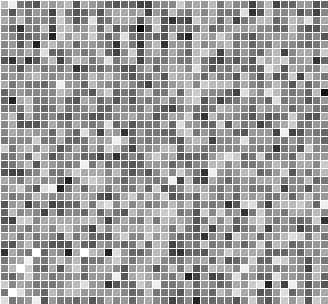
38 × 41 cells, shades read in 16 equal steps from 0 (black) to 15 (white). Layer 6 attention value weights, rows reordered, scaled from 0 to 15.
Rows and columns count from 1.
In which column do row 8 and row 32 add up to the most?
11
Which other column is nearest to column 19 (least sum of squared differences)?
40
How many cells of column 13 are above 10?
4
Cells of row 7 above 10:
7
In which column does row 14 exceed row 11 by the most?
19
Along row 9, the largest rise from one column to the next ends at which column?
34
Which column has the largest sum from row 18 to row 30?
21
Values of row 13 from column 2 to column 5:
2 10 11 7
